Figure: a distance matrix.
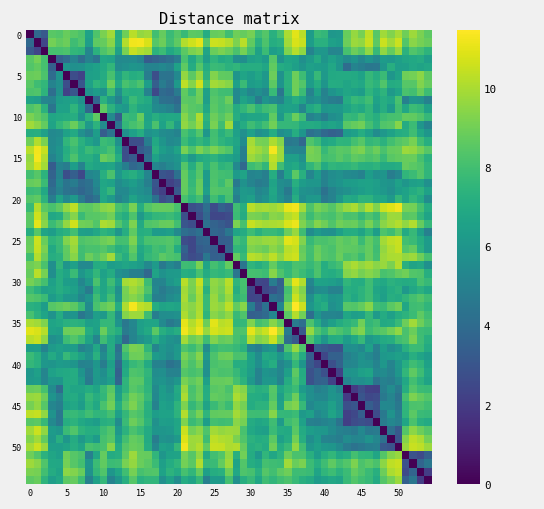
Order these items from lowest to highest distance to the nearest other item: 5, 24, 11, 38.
5, 38, 24, 11
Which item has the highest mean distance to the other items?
1
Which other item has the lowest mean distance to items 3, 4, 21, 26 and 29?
22
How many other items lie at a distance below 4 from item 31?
4
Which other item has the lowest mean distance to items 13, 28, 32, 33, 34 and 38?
31
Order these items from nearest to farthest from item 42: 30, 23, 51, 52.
30, 51, 52, 23
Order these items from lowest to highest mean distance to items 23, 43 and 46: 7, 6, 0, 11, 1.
7, 6, 11, 0, 1
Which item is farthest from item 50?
21
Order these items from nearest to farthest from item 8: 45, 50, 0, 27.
0, 45, 50, 27
